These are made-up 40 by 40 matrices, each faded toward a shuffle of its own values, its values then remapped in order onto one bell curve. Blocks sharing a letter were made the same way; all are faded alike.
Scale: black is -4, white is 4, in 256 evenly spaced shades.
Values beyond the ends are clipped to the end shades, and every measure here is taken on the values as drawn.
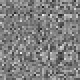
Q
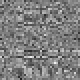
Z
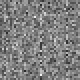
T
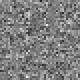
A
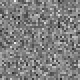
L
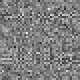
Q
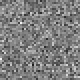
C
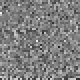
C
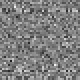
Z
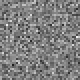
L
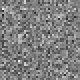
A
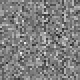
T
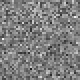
C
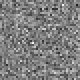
L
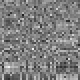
Z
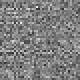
Q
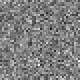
Q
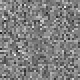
A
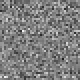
C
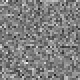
L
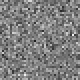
L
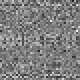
Q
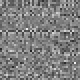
Z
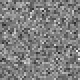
L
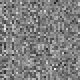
A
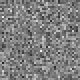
T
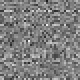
Z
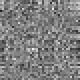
Z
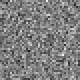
L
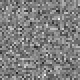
L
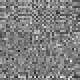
Z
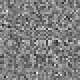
Q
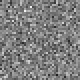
L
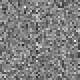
T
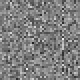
A
